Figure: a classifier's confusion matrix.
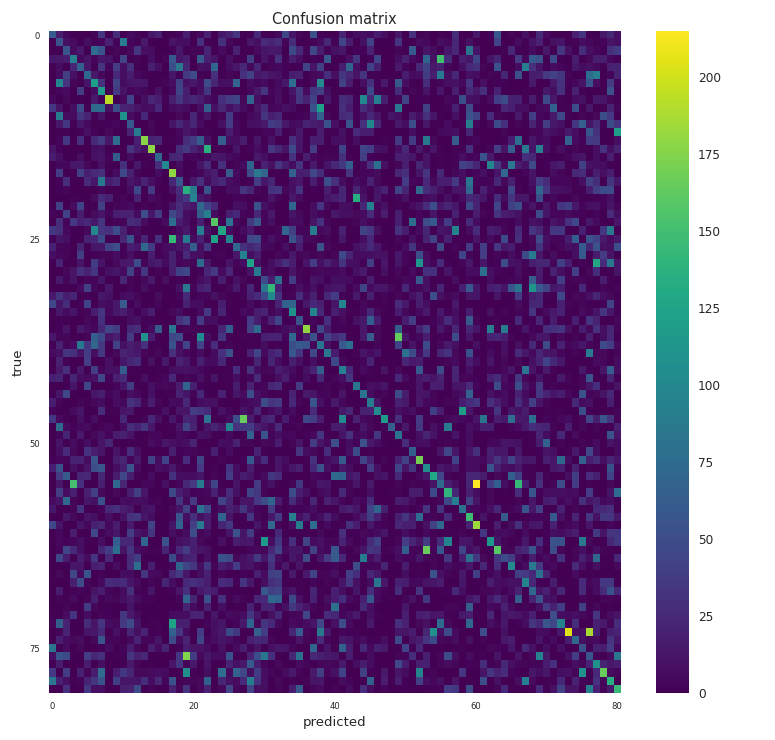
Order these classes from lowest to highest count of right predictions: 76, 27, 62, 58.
76, 58, 27, 62
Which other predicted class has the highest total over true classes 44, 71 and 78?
75
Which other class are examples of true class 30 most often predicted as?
32
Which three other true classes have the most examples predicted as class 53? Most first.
63, 13, 3
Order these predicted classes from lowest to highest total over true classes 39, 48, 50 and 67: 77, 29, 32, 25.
77, 29, 32, 25
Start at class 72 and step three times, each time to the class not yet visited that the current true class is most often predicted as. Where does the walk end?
61
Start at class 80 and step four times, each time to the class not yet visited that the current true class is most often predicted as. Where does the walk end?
43
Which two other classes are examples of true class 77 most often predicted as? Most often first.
28, 49
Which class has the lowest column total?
48
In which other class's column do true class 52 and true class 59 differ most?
34
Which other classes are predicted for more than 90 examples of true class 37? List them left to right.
13, 21, 49
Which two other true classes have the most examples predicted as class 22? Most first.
14, 47
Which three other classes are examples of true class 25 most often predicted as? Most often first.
17, 23, 19
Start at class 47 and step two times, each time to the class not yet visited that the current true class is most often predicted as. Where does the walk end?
68
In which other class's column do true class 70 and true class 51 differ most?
40
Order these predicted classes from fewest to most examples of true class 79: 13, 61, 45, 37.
37, 13, 61, 45
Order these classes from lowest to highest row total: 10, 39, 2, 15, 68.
15, 68, 2, 10, 39
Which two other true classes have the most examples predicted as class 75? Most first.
78, 62
